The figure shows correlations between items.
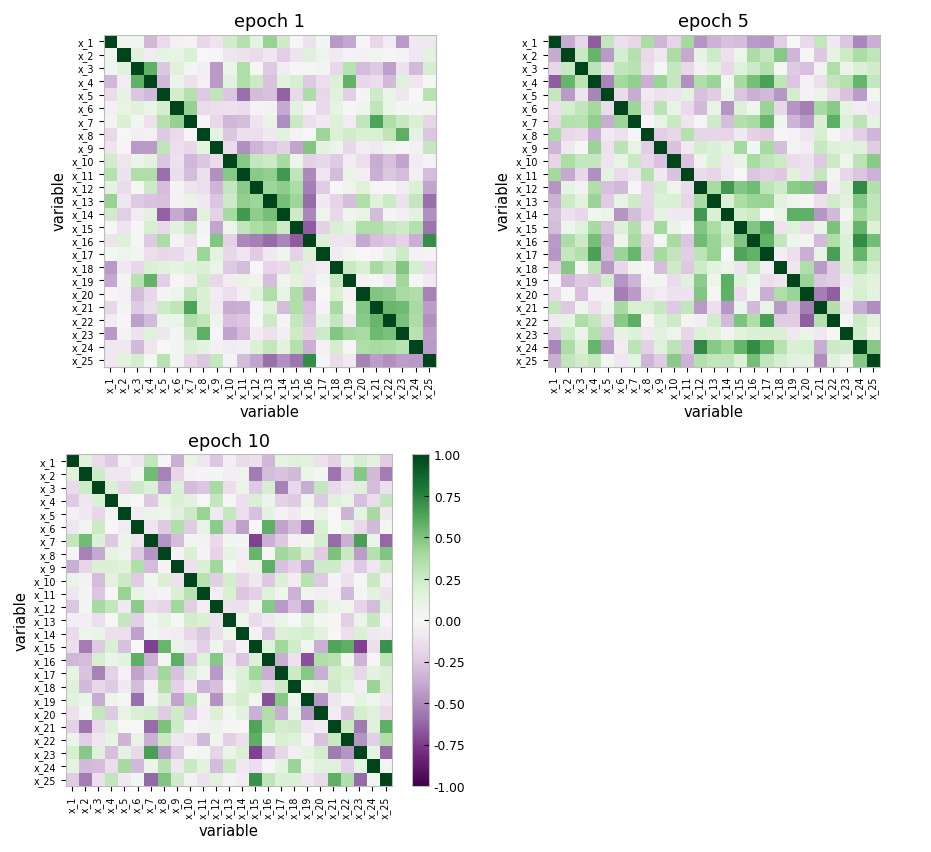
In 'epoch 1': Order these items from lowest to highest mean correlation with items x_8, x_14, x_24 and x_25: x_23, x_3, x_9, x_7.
x_7, x_3, x_9, x_23
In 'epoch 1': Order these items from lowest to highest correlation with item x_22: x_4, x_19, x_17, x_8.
x_4, x_19, x_17, x_8
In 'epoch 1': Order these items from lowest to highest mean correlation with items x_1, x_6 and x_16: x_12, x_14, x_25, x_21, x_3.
x_14, x_12, x_21, x_3, x_25
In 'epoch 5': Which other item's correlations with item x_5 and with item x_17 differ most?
x_4
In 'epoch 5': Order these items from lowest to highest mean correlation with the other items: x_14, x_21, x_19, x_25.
x_21, x_19, x_14, x_25
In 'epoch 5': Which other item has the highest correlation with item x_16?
x_24
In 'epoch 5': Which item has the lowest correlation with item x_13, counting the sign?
x_1
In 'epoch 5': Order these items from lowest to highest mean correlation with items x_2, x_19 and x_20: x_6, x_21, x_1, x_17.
x_21, x_6, x_1, x_17
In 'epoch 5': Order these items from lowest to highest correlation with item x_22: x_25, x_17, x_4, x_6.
x_25, x_4, x_6, x_17
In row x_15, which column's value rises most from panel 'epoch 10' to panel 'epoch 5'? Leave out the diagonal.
x_7
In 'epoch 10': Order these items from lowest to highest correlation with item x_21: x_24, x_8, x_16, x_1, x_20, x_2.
x_2, x_1, x_20, x_24, x_16, x_8
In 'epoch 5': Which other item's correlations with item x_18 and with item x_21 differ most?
x_20
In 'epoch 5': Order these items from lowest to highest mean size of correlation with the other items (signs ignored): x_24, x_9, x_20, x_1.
x_9, x_20, x_1, x_24
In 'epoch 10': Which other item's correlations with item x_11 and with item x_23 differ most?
x_7
